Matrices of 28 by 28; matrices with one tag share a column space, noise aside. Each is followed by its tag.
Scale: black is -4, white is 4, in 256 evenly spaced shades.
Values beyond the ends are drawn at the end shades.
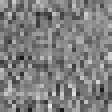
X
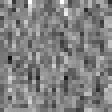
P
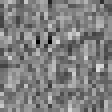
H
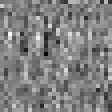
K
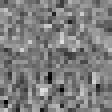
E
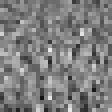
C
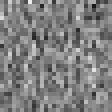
H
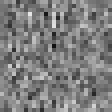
X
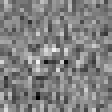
C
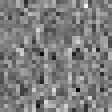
E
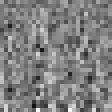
E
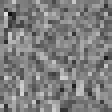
X
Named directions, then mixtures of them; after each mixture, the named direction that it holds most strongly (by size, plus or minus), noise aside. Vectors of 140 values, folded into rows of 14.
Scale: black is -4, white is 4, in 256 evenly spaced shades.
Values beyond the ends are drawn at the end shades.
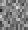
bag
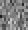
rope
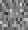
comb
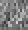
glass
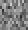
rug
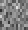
bag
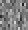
rope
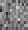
bag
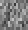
glass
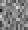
bag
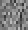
rope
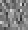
comb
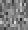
comb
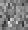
glass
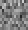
rug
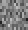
bag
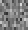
comb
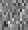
glass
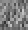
glass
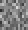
bag
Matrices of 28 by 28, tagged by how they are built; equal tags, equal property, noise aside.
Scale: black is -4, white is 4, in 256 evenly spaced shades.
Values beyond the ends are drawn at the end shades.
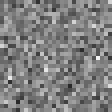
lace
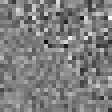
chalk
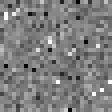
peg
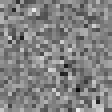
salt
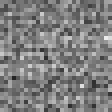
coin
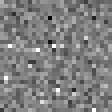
peg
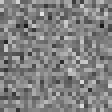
lace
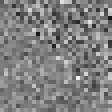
chalk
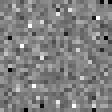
peg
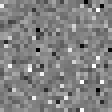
peg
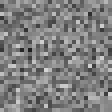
lace
